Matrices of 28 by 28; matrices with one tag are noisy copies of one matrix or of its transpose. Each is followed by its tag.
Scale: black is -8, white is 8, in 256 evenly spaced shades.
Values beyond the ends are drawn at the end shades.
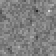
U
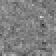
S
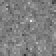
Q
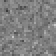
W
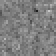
U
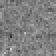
U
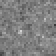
Q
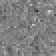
U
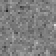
W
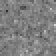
W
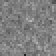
Q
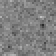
S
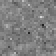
S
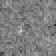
Q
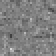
U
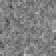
W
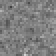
W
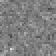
U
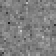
Q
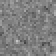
S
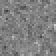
W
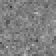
W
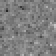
W
